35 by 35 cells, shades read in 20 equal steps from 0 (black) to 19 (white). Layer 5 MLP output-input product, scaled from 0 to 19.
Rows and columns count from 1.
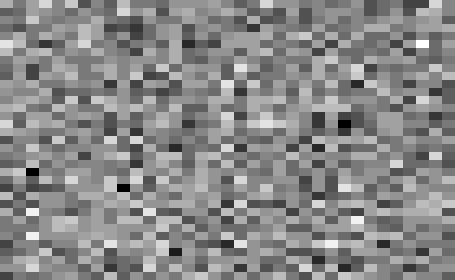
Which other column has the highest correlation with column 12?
3
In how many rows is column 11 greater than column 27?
13
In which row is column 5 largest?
18
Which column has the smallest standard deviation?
8
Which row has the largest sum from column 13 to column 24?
16
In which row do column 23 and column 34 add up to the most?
20
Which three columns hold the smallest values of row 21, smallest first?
11, 25, 35
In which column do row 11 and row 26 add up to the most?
29
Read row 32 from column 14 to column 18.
2 12 10 14 8
